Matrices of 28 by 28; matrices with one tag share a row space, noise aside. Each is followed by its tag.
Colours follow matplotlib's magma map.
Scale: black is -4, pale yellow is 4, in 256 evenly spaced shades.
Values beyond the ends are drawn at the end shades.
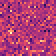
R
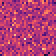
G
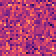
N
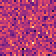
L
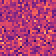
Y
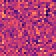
Y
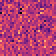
Y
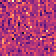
R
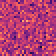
L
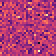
G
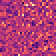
L
